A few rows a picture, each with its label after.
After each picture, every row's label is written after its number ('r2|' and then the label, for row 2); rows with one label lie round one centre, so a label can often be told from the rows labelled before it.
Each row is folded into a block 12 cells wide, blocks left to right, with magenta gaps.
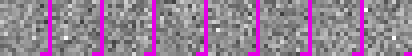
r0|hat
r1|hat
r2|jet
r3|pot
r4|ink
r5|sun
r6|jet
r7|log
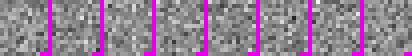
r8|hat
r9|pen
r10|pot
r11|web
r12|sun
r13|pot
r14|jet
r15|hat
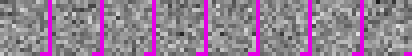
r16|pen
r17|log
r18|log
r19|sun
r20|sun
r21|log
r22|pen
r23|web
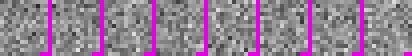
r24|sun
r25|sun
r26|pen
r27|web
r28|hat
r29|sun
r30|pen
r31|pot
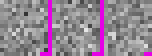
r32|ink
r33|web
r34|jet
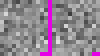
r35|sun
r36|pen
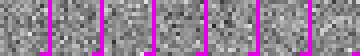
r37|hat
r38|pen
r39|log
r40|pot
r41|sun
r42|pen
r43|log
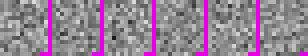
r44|sun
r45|hat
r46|pen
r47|jet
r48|hat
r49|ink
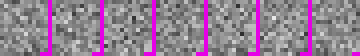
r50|hat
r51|sun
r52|hat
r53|log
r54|sun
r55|ink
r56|web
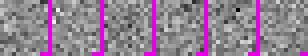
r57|pot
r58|sun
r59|pot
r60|ink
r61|log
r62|ink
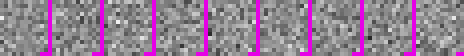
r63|sun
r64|hat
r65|pot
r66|web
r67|pen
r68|web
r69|pot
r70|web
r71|hat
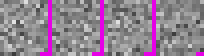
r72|pot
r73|jet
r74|sun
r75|ink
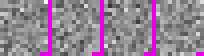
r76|sun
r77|log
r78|pen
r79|pot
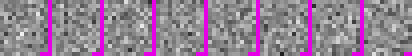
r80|ink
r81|sun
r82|ink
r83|jet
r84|web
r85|ink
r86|ink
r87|pot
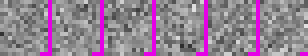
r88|jet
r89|pot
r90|log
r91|pot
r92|jet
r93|jet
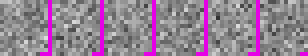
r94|jet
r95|hat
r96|pot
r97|sun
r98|pot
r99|hat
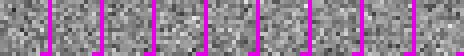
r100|web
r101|log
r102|jet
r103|ink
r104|hat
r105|ink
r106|web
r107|pot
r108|jet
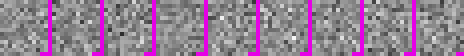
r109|log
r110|pen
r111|ink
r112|web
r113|ink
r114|pen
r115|log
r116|log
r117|ink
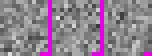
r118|jet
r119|pot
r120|web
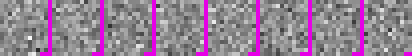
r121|log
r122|pen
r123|ink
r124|log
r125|pen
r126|log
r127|sun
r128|log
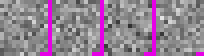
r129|jet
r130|jet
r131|ink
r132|pot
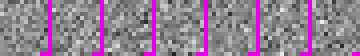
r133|hat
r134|pen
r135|sun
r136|web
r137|jet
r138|jet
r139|log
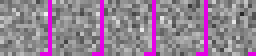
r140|jet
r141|jet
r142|sun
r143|pot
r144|hat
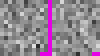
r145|ink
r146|web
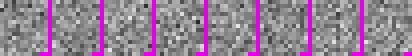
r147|sun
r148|log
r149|hat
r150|web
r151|pot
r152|sun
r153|pot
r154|hat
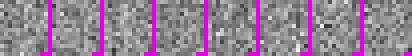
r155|jet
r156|ink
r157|pen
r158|hat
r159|jet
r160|jet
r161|pot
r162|pen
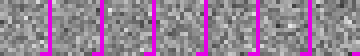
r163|log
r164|sun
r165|jet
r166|log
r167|jet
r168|pot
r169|web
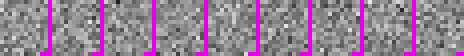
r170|hat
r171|pen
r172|sun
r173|sun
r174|hat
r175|jet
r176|jet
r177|hat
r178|web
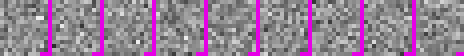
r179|ink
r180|hat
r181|hat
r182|web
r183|sun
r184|ink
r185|pen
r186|ink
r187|pot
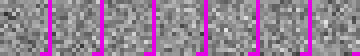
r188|log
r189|log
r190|pen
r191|ink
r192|web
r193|sun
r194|sun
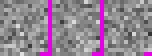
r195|pen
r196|pen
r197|web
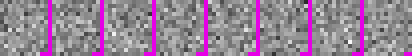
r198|ink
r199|ink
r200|web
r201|jet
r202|sun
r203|pot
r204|ink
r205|jet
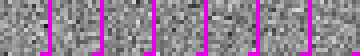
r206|pot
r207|web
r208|jet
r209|jet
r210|pot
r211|sun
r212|pot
